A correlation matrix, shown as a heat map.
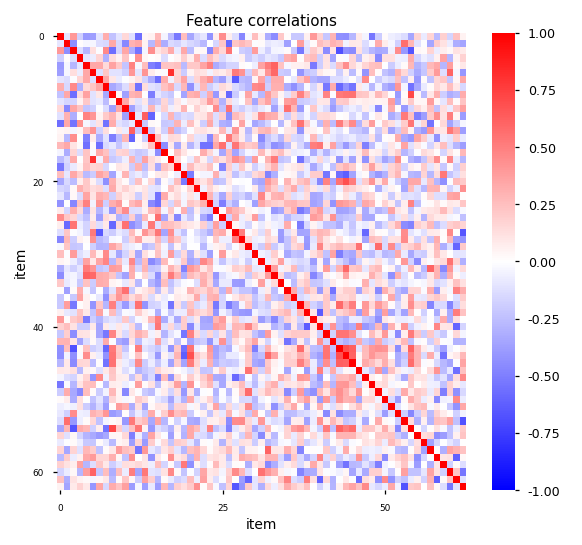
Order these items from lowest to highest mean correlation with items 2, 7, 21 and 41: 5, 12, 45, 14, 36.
12, 45, 36, 14, 5
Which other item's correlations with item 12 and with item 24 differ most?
37
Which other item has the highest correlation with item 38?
61
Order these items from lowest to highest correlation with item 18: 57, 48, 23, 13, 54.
13, 57, 54, 23, 48
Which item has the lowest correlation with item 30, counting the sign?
43
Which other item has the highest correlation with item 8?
54
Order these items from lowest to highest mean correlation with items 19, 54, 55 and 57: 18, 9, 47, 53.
53, 18, 47, 9
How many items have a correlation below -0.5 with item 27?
3
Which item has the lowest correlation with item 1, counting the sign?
26
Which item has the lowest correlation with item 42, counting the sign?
35
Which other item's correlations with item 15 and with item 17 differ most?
33
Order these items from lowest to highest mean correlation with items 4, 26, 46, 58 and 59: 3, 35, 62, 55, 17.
55, 35, 3, 62, 17
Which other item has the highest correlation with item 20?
44
